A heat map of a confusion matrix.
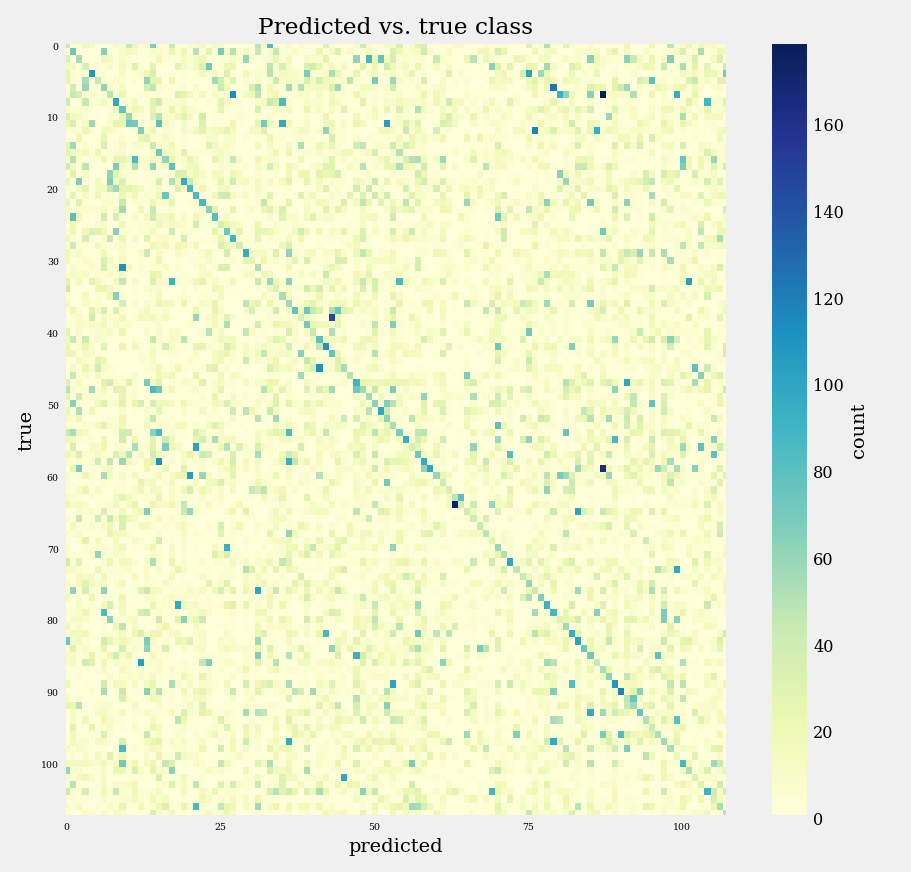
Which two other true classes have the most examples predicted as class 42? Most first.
82, 12
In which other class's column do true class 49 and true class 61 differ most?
52
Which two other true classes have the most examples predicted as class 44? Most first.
37, 6
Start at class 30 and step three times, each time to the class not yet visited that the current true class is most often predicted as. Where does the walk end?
57
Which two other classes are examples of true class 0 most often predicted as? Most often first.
33, 14
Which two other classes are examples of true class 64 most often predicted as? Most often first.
63, 69
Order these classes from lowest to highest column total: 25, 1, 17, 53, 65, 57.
65, 17, 25, 1, 57, 53
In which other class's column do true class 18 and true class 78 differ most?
80
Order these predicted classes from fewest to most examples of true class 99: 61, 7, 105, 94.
105, 61, 7, 94
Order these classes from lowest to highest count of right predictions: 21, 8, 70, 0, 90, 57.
0, 70, 57, 21, 8, 90
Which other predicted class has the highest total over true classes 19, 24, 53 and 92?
70
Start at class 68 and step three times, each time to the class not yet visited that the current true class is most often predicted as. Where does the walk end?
47
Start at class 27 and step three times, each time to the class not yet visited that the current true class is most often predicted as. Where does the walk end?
16
